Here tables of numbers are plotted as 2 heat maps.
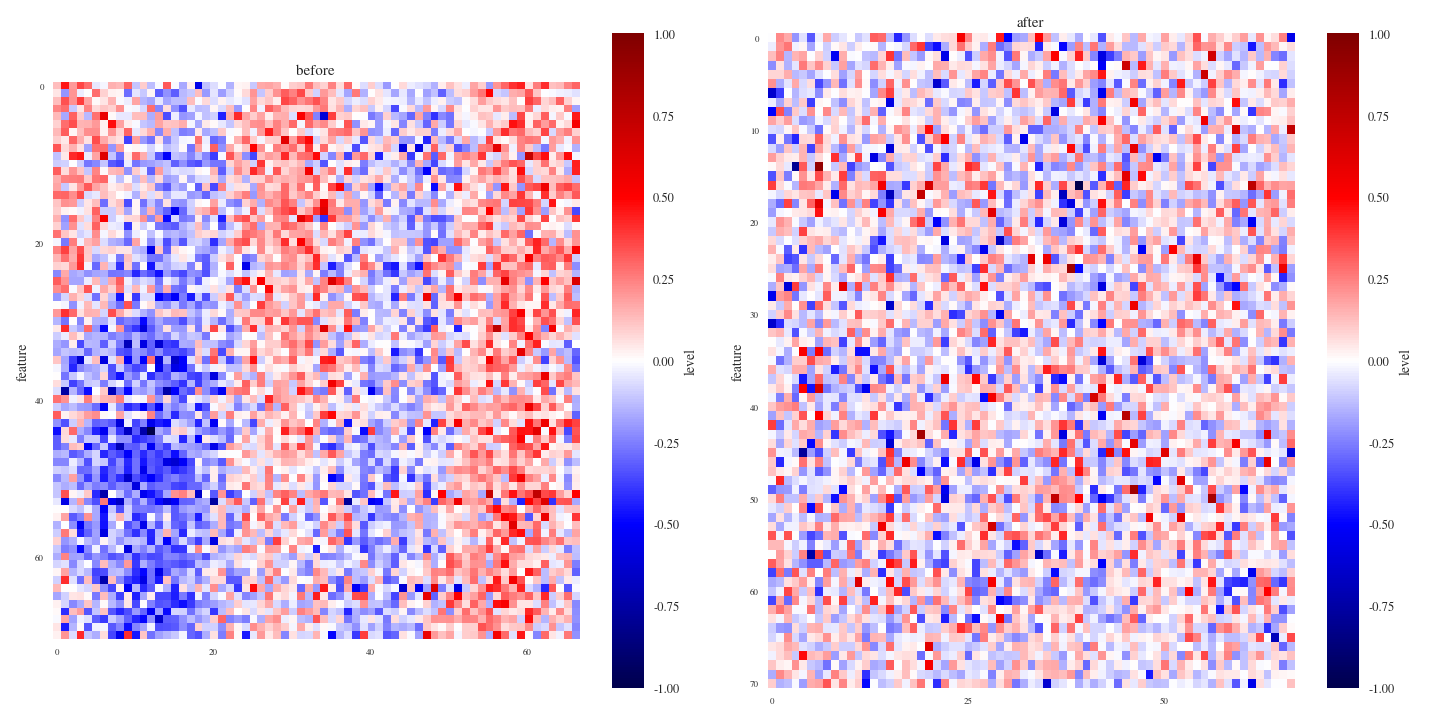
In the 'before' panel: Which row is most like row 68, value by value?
62
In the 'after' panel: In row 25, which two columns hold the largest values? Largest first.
38, 65
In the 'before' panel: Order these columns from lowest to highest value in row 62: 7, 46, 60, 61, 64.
7, 46, 64, 61, 60
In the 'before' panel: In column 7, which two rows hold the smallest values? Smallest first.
39, 53
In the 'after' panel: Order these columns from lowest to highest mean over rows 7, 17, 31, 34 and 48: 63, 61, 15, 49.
15, 49, 61, 63
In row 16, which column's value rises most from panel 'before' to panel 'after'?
14
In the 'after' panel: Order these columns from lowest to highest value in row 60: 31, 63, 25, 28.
31, 28, 25, 63
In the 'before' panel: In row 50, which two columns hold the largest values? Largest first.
59, 58
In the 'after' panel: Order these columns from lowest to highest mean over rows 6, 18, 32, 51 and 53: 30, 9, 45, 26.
30, 9, 45, 26
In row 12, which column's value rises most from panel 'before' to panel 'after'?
46
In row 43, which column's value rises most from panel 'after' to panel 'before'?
62
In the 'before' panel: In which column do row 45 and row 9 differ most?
6
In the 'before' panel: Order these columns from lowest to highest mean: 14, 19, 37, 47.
14, 19, 47, 37
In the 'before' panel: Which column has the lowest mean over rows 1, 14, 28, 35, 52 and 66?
13
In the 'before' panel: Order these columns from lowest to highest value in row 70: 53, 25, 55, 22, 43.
43, 55, 25, 53, 22
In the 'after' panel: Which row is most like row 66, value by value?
68
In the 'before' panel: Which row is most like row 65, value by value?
27
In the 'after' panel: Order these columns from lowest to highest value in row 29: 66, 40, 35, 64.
40, 35, 64, 66
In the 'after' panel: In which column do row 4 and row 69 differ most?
55
